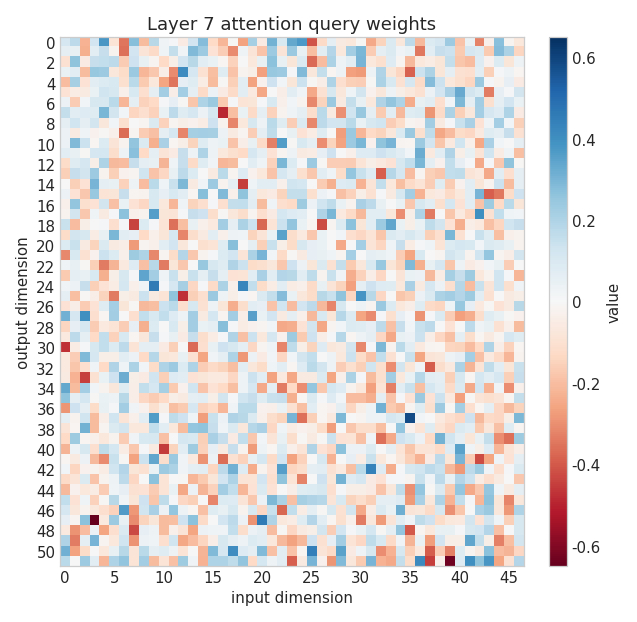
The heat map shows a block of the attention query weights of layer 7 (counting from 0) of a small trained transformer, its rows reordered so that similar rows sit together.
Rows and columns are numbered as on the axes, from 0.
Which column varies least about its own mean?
46
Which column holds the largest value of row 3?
12
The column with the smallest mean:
45
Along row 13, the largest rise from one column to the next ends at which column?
33
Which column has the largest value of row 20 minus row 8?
17
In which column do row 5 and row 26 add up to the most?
40
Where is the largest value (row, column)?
37, 35
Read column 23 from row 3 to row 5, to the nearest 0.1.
0 -0.1 0.1
